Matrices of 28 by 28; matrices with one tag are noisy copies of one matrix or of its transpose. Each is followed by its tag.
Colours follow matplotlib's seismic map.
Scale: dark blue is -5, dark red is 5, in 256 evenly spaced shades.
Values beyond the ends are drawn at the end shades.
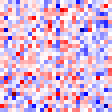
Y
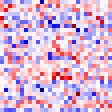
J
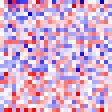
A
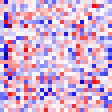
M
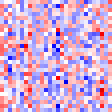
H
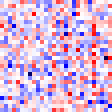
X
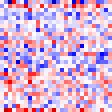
A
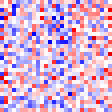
A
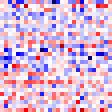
A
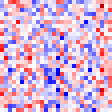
H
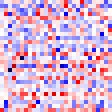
X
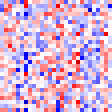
J
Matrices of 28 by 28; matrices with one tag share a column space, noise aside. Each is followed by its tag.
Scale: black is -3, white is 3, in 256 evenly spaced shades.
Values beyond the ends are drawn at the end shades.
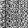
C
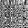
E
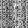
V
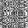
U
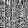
E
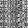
C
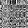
E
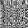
E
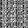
C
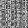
C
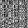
E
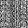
C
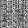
C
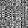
V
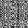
V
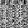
E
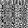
E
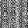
U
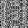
V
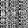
U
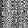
U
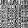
E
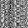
C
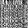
E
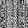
E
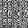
U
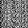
C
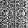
U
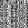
E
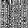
E
